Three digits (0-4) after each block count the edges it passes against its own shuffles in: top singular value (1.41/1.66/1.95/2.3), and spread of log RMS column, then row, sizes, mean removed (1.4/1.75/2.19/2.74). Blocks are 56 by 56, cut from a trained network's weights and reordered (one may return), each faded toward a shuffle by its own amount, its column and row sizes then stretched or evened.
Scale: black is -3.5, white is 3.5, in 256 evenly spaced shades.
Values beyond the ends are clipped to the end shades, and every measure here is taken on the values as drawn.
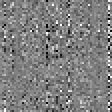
2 4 1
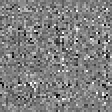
0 2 3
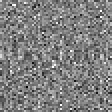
3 2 0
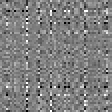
4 4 2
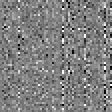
4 4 1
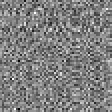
4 0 3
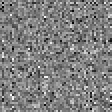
2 3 1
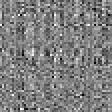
3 3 3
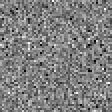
1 1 0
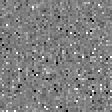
0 1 1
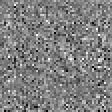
1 2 2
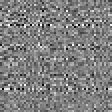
3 1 4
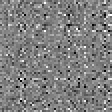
3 3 3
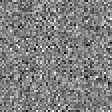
3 2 1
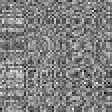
4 0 2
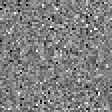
0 1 0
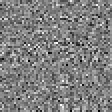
2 0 2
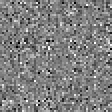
0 2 2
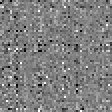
1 3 2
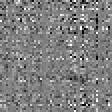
0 4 4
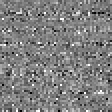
0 0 4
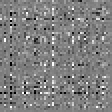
3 4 4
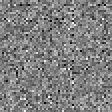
1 1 1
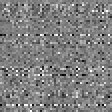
3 0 4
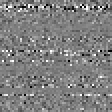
1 0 4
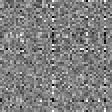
4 2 2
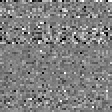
2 0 4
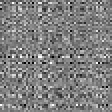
4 2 4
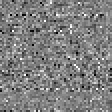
0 0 3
